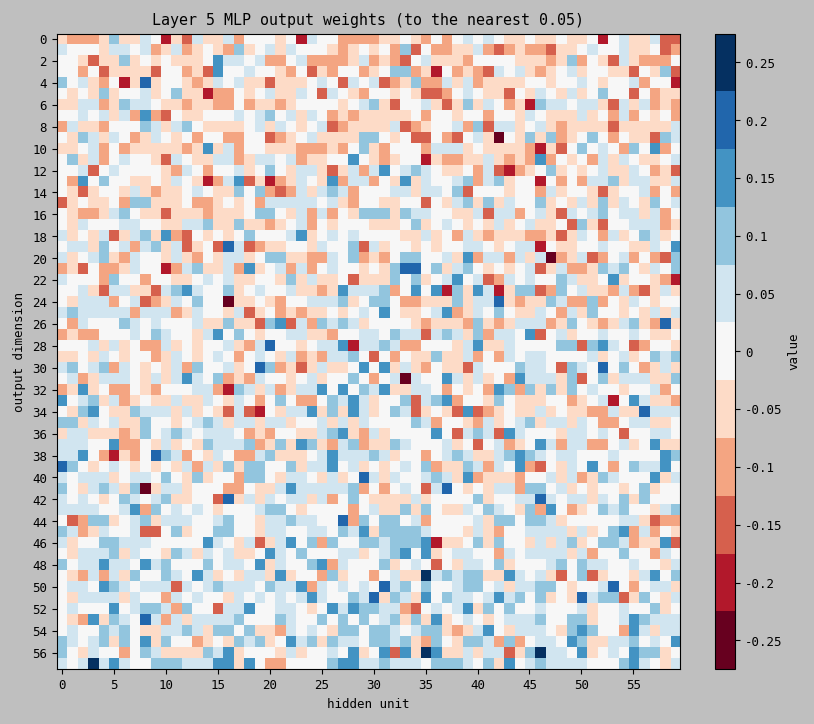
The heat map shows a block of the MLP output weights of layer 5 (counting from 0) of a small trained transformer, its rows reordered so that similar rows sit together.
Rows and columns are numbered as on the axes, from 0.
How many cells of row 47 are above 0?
28
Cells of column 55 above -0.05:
36
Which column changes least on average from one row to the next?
7
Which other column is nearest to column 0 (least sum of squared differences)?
1
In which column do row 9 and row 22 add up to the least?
42
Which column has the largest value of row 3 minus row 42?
15
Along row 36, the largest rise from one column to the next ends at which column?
43
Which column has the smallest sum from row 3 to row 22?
10
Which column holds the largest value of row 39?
0
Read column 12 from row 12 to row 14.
0.05 0 0
